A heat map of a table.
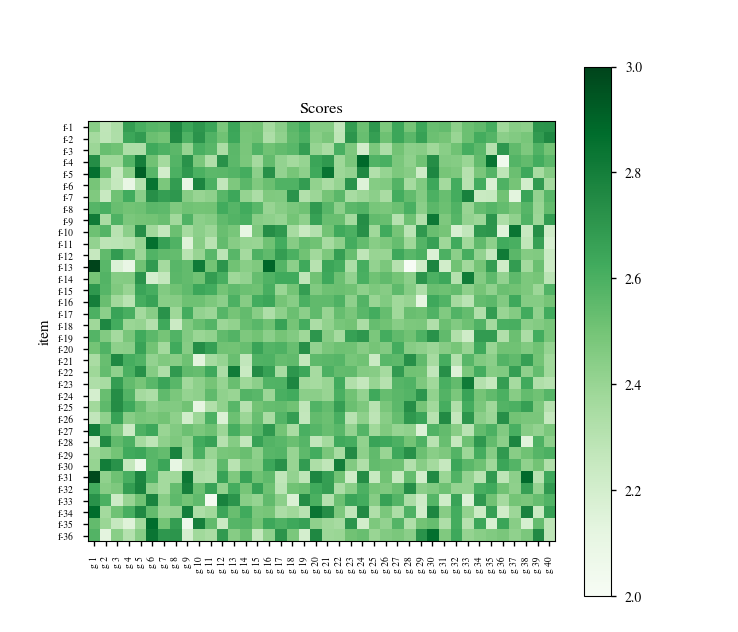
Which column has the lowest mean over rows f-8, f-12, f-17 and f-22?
g 30
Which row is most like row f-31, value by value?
f-34
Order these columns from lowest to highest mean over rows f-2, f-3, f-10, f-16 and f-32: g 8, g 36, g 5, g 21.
g 36, g 21, g 8, g 5
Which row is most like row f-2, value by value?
f-1
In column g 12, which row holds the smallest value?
f-26
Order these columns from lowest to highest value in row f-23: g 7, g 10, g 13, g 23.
g 23, g 10, g 13, g 7
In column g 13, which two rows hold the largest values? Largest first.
f-22, f-33
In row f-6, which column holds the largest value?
g 6
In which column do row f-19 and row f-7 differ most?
g 33
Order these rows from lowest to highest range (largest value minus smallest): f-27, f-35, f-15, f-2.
f-15, f-2, f-27, f-35
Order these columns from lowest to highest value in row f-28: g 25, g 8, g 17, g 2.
g 8, g 17, g 25, g 2
